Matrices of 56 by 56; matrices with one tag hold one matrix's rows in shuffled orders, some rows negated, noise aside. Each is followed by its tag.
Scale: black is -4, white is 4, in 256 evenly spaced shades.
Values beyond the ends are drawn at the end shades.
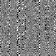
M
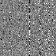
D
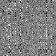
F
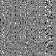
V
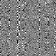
M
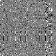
V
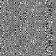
V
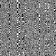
M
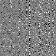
D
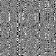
M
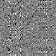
F
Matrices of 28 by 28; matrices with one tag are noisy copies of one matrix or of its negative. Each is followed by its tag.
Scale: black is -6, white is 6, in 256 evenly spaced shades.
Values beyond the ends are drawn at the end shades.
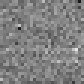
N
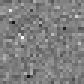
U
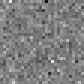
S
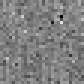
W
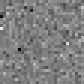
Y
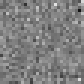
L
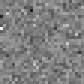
Y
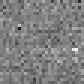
N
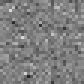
U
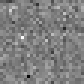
U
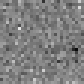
N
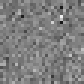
W
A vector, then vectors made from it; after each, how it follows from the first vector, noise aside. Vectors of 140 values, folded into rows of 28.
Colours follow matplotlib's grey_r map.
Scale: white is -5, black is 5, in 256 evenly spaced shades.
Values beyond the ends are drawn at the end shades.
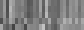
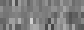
wrapped around, negated, partly zeroed.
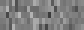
wrapped around, negated, partly zeroed.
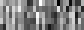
reversed, scaled up.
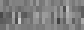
wrapped around, partly zeroed.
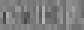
wrapped around, partly zeroed.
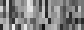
negated, scaled up.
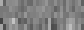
wrapped around, negated, partly zeroed.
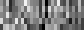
negated, scaled up.
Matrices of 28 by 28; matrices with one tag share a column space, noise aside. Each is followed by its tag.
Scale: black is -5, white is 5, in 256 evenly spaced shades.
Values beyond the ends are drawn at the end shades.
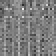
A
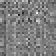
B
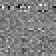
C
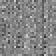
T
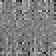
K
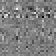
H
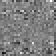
K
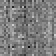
T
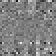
K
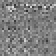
C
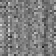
T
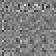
C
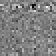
C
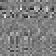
H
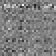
C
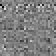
C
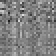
B
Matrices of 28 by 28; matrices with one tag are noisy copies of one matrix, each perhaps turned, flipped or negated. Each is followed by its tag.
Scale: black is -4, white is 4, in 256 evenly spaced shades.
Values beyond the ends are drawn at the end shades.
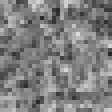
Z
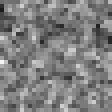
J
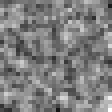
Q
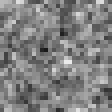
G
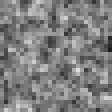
J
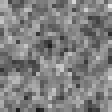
G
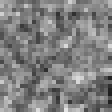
Z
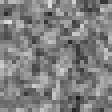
J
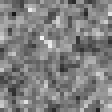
G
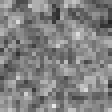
Z
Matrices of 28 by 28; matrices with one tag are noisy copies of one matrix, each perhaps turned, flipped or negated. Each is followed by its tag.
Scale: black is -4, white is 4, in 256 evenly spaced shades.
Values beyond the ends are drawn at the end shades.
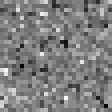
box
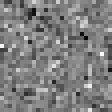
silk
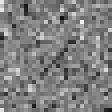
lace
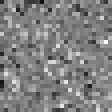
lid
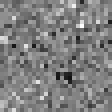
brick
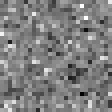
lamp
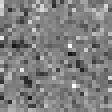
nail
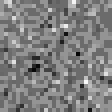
brick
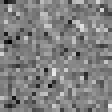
nail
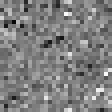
box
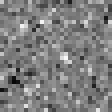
silk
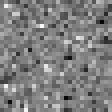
box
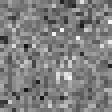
brick
